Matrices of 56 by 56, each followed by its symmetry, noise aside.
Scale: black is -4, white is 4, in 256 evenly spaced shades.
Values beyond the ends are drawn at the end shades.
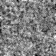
antisymmetric.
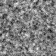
antisymmetric.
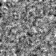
antisymmetric.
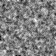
symmetric across the other diagonal.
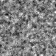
no symmetry.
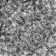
symmetric.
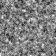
no symmetry.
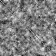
symmetric.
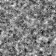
no symmetry.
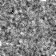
symmetric.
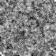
symmetric across the other diagonal.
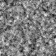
no symmetry.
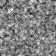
symmetric.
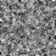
antisymmetric.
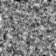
antisymmetric.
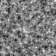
symmetric across the other diagonal.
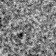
symmetric across the other diagonal.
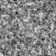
symmetric across the other diagonal.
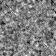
no symmetry.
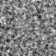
no symmetry.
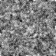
symmetric.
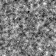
no symmetry.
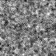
no symmetry.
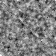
symmetric across the other diagonal.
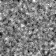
antisymmetric.
